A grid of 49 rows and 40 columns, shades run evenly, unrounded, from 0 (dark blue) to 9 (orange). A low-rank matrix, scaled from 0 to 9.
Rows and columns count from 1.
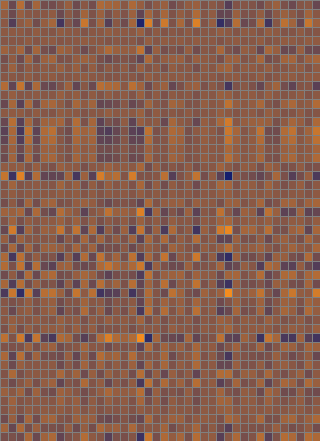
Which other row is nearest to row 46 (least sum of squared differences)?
22
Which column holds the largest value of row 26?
29
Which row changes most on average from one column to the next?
3
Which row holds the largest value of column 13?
20
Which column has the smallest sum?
18
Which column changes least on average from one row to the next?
27
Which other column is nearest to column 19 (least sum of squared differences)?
36
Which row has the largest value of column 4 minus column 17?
33
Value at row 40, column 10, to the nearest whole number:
3
